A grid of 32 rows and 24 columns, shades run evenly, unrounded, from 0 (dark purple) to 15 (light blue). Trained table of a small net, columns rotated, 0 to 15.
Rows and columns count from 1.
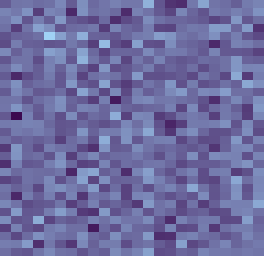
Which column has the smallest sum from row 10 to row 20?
20
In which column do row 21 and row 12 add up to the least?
1
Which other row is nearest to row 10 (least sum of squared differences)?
25
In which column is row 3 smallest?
11
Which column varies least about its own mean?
3
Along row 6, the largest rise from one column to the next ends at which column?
10
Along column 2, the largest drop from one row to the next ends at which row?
15
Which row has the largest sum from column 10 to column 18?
17
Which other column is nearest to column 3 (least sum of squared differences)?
21
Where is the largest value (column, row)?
5, 5
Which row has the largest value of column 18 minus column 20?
24
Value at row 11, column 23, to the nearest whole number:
12
